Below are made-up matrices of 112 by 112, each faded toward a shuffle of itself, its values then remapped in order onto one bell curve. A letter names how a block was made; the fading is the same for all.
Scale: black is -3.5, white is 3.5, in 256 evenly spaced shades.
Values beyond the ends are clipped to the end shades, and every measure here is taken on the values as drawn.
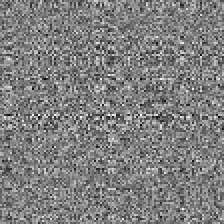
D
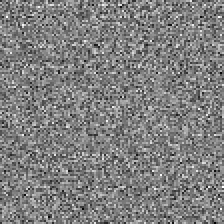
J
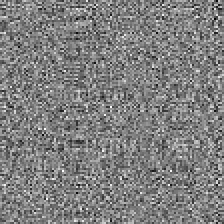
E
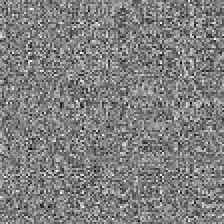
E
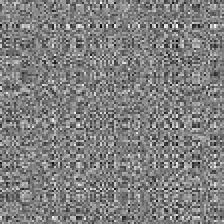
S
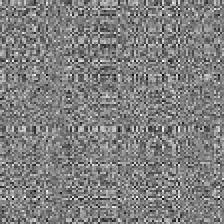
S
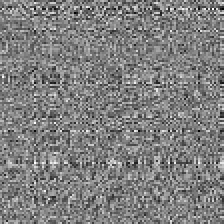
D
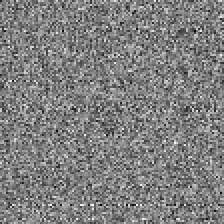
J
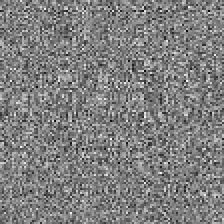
E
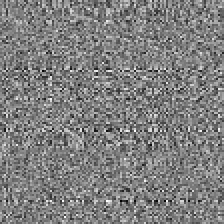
D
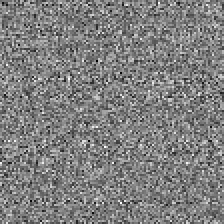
J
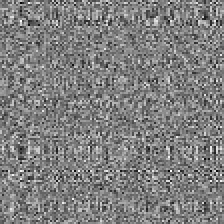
D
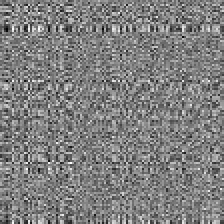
S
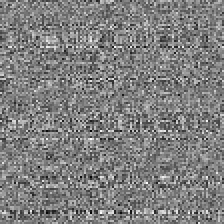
D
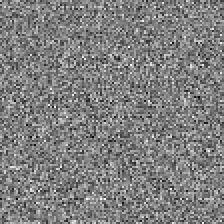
J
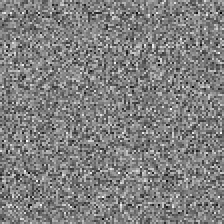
J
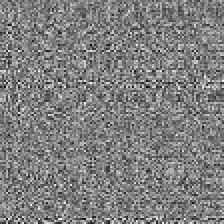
D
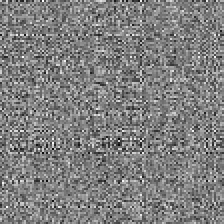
D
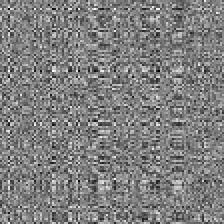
S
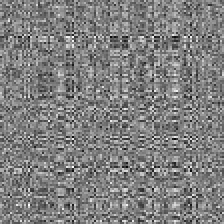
S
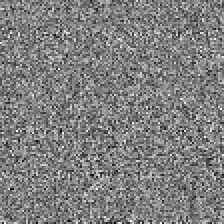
J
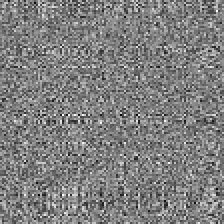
D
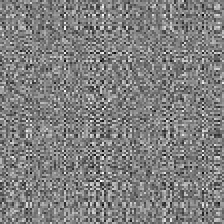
S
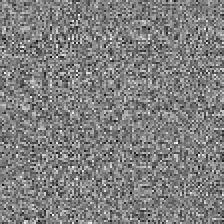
E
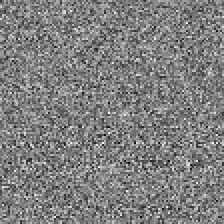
J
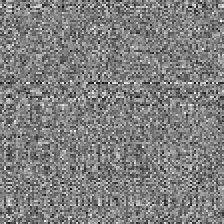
D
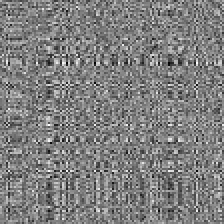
S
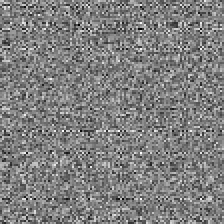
D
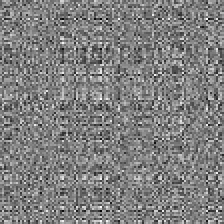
S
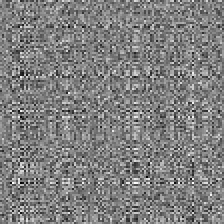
S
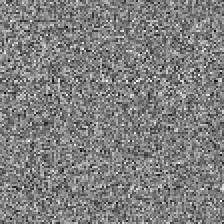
J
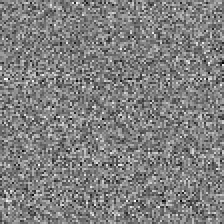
J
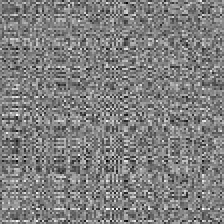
S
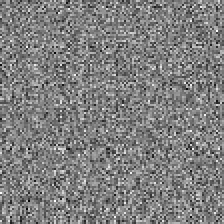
E
